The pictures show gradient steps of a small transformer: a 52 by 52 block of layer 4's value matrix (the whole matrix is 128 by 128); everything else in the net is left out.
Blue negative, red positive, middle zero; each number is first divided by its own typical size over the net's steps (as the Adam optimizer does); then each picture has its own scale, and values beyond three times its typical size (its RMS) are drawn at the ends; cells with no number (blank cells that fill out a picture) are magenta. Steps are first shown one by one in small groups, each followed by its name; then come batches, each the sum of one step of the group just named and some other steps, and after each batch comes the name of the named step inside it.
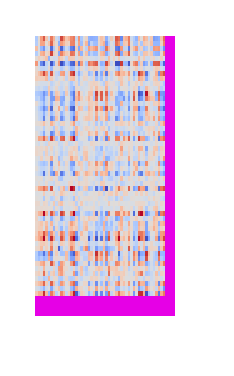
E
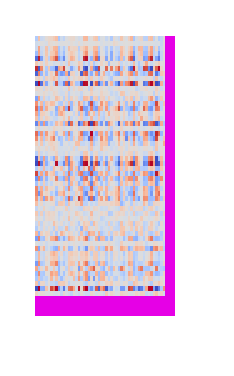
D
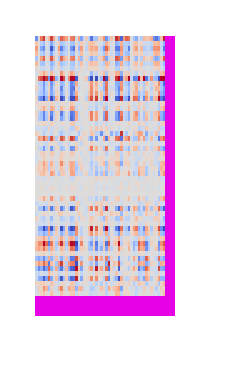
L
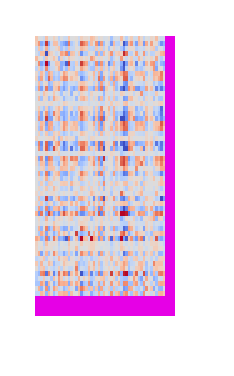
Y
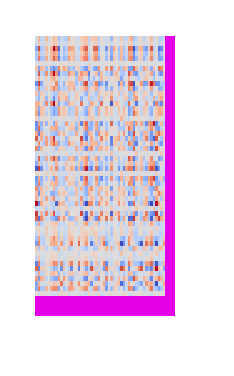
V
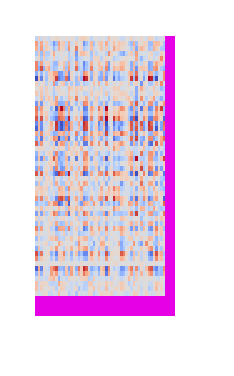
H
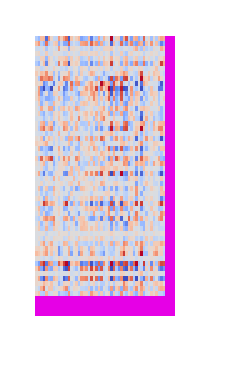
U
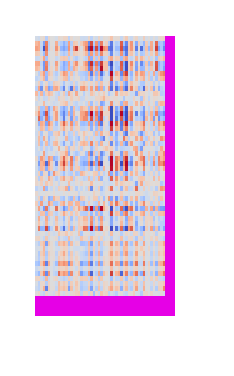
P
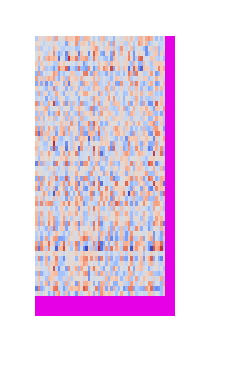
D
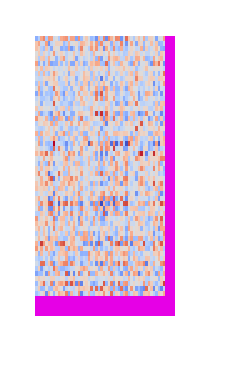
H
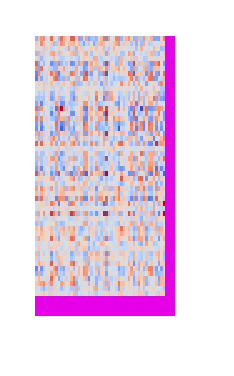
H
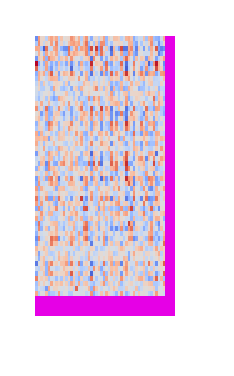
P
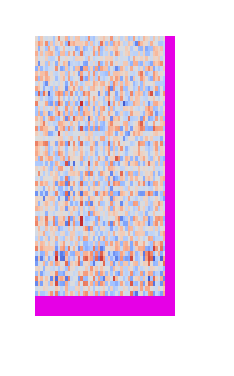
U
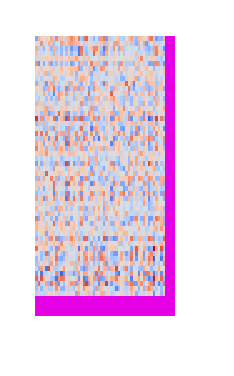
V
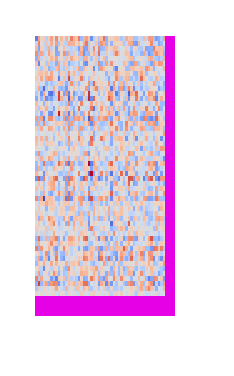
U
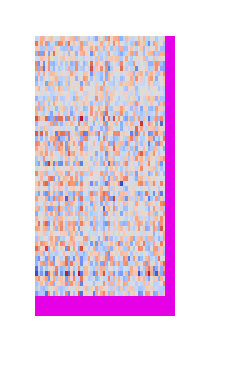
H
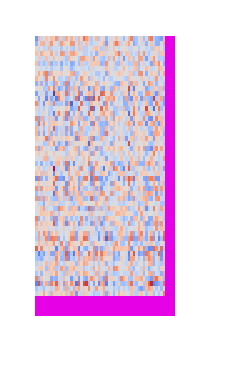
E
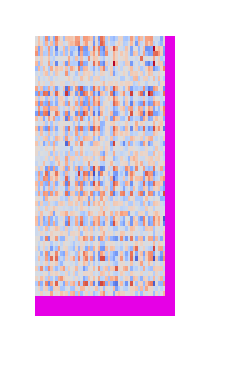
Y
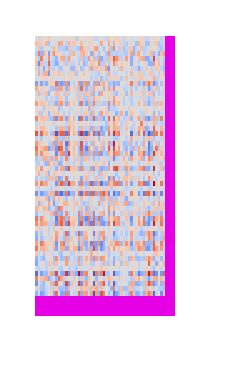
V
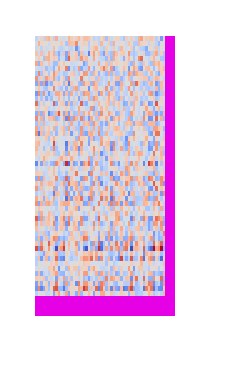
D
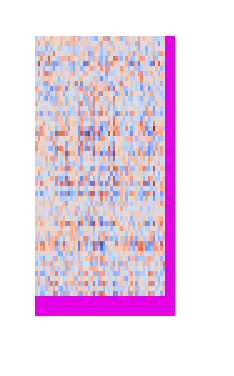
U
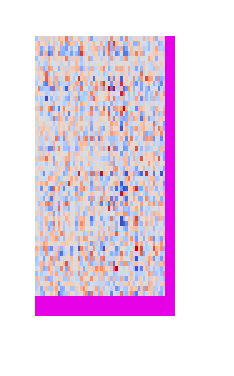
U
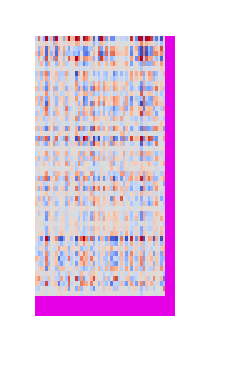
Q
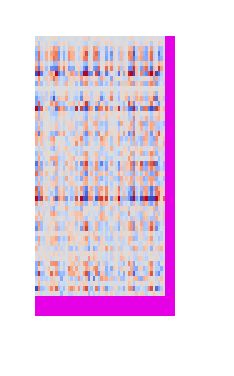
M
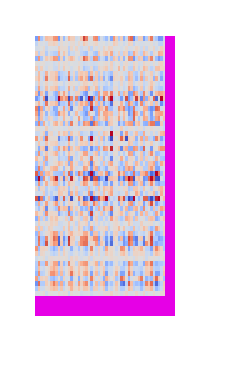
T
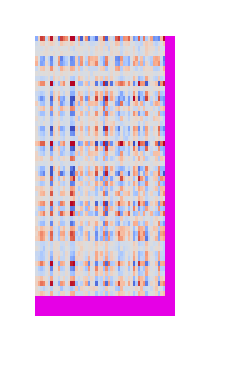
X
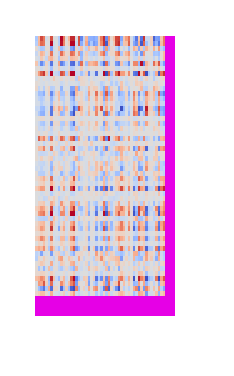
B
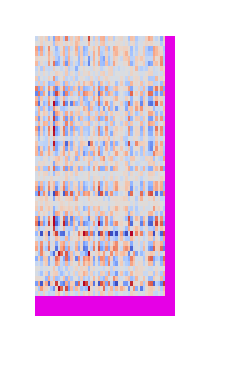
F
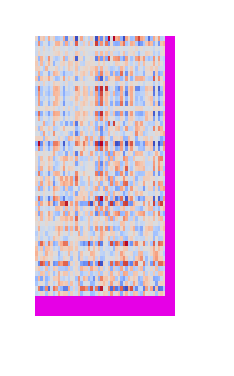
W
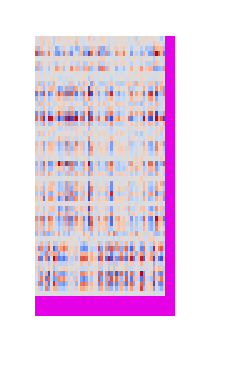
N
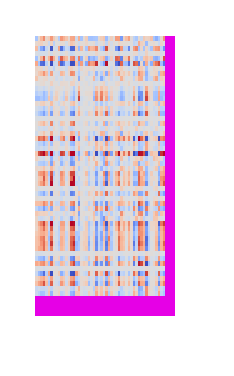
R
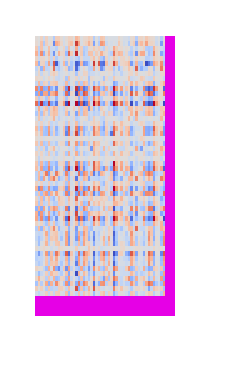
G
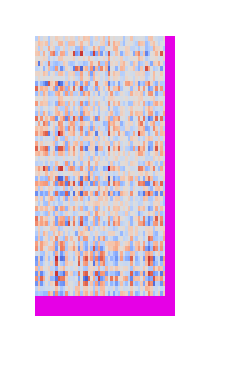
N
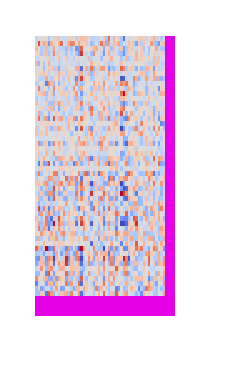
W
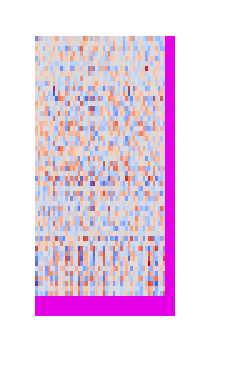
T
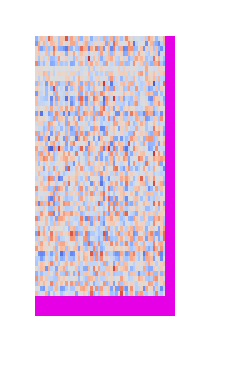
X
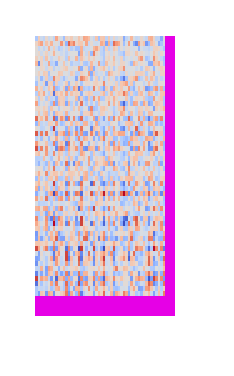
F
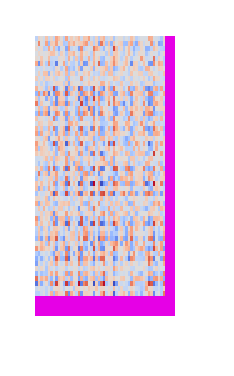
F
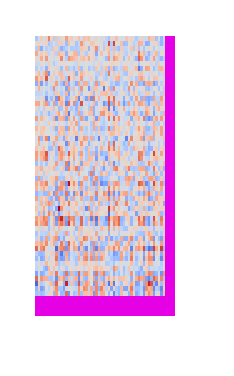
T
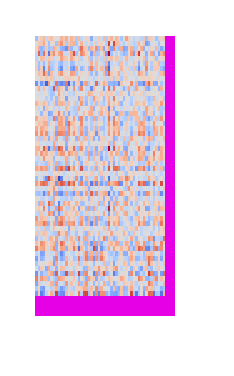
B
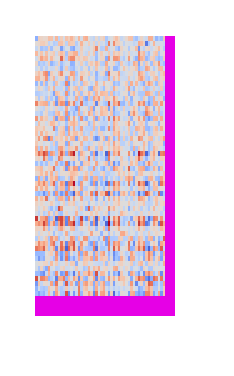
R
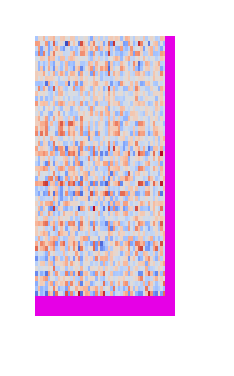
R
